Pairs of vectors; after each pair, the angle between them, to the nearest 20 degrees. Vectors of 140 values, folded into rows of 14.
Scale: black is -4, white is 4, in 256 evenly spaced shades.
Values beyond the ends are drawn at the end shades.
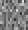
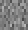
60 degrees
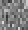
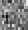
20 degrees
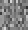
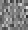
140 degrees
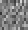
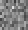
60 degrees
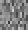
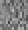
20 degrees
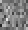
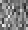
40 degrees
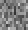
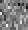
120 degrees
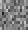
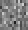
120 degrees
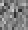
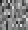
80 degrees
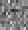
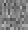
80 degrees
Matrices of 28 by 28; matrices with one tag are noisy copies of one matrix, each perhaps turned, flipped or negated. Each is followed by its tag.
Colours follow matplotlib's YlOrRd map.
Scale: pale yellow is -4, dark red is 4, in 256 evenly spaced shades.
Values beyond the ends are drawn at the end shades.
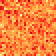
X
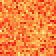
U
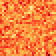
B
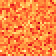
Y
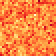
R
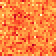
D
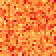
X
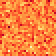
B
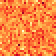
X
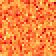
Y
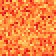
U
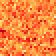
R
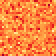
Y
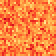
D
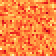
B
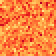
R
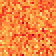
D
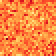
U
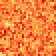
B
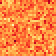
D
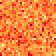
X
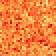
D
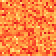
Y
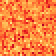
D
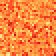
X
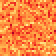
U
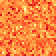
B
